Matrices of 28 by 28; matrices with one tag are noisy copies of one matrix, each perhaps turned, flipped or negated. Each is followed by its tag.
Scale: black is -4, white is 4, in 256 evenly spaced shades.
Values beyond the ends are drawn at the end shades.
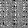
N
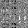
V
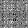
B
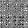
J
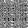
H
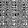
N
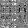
V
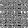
H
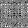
B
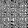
H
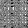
H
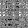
V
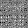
J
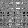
V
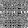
H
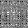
B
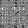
H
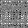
B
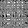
H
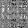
V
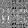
V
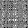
B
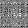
B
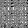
H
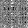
H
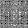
B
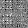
J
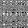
N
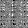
N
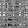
V
